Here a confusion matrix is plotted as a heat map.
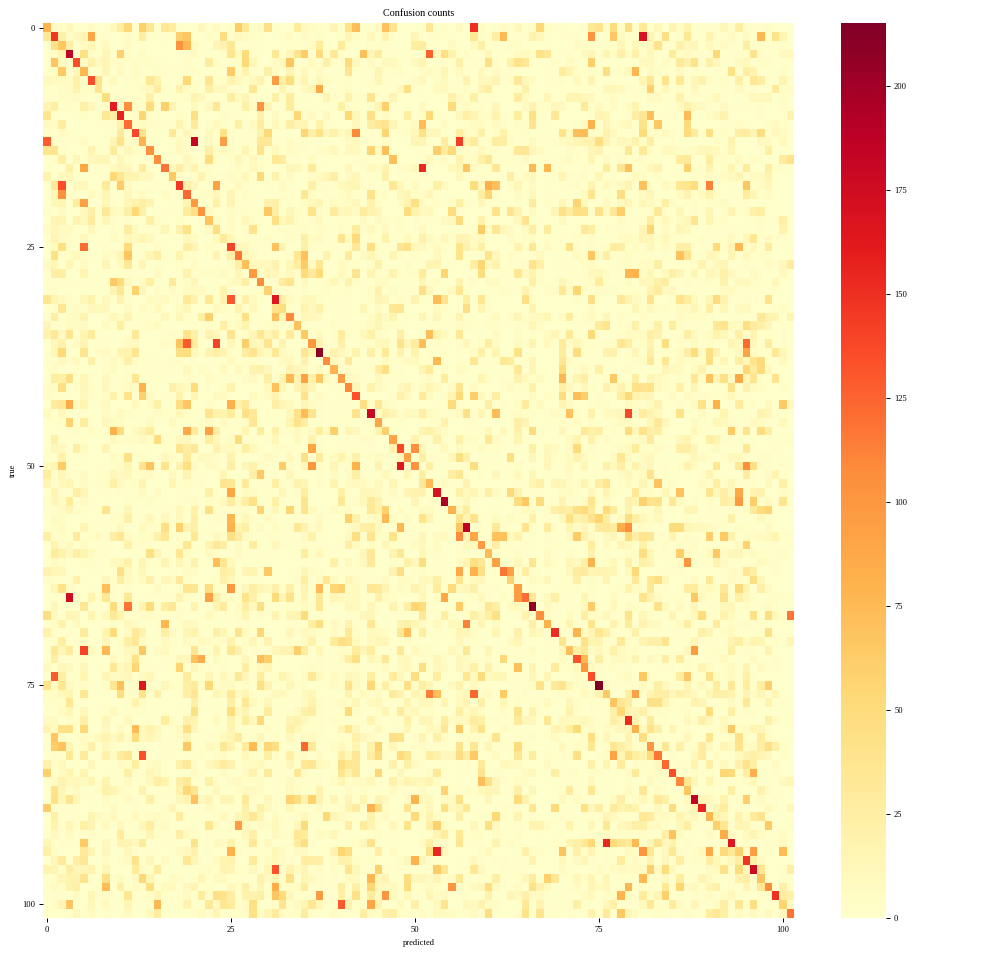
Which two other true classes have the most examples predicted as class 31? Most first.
96, 6
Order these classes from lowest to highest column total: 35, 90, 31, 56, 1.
90, 1, 31, 56, 35
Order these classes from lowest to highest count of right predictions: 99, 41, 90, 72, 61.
90, 61, 41, 72, 99
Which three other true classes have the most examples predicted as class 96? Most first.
94, 85, 54
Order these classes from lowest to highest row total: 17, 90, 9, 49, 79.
17, 49, 90, 79, 9
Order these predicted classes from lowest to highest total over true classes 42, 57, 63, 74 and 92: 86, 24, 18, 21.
21, 24, 86, 18
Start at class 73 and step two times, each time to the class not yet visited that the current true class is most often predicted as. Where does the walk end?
25
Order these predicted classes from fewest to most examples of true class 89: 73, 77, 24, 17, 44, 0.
24, 17, 77, 73, 0, 44
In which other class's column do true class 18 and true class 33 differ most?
2
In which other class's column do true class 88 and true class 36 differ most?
23
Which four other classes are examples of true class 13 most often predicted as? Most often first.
20, 56, 0, 24
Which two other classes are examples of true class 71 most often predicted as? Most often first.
5, 88
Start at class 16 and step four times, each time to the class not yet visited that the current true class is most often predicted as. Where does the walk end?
11
